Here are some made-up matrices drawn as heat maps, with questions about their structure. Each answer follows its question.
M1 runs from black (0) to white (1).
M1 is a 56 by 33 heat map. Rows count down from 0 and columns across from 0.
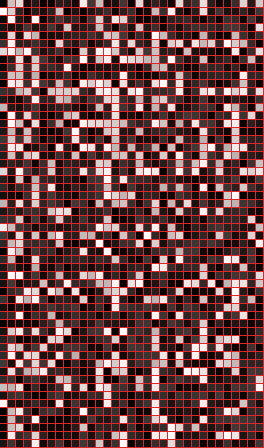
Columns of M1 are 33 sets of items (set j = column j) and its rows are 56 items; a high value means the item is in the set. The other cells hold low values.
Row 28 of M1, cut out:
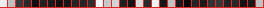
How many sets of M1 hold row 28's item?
9
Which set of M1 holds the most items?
19
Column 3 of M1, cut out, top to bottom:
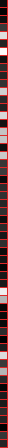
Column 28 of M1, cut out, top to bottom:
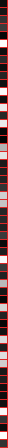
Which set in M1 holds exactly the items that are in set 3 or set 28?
29
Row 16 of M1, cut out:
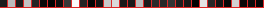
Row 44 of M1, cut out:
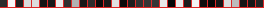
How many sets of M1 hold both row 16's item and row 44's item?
5
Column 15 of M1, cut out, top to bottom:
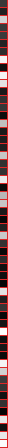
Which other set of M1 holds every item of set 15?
4
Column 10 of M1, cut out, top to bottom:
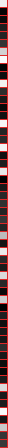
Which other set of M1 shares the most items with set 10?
2
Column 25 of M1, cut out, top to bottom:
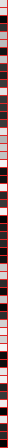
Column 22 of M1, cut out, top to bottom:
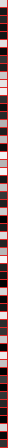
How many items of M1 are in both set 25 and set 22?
9
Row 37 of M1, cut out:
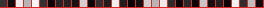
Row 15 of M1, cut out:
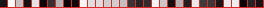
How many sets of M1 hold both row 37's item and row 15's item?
7
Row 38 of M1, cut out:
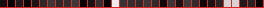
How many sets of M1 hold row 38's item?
3
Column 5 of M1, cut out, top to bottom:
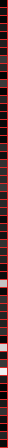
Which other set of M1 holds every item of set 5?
24
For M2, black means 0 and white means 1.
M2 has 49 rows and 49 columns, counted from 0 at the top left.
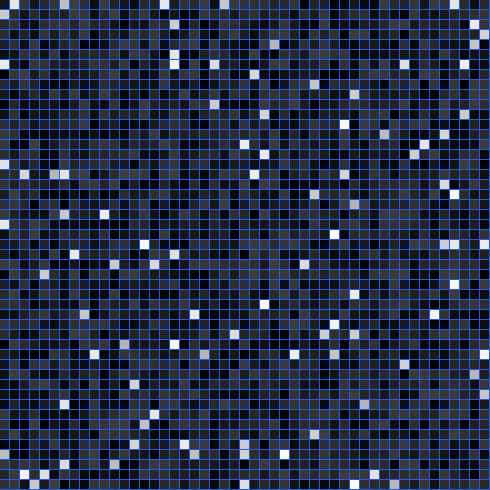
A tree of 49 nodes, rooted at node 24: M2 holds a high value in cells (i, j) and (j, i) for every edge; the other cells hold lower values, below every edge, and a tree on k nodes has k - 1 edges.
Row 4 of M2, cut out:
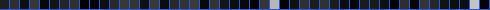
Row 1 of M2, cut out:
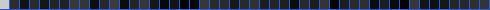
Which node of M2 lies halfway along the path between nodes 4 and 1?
17
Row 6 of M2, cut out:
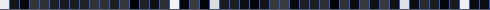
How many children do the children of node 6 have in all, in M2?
7
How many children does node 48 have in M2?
3
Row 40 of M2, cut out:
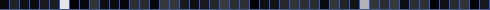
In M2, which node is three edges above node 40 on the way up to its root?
45
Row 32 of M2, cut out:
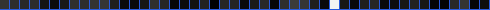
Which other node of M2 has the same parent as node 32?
23
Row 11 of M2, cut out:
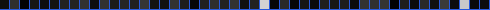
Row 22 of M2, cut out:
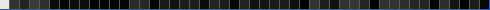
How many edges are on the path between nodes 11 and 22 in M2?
4
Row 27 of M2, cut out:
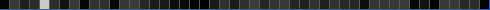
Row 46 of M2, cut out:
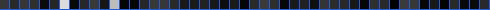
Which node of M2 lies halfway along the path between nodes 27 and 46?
2
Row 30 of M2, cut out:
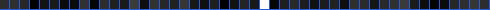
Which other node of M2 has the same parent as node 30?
15
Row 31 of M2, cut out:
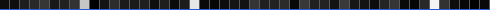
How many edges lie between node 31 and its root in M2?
3
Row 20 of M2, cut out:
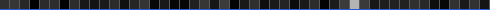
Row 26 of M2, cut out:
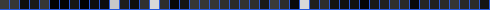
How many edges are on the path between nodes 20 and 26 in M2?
9
